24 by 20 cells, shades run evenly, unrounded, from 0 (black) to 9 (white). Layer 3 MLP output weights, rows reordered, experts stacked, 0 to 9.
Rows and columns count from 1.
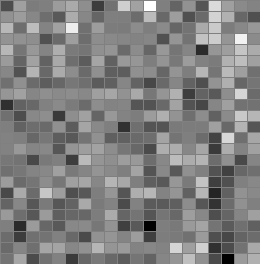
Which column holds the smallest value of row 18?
17
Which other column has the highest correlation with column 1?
3
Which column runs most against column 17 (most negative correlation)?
4
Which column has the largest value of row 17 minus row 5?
16
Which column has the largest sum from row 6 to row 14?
18
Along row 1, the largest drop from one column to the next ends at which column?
13
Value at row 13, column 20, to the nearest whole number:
6
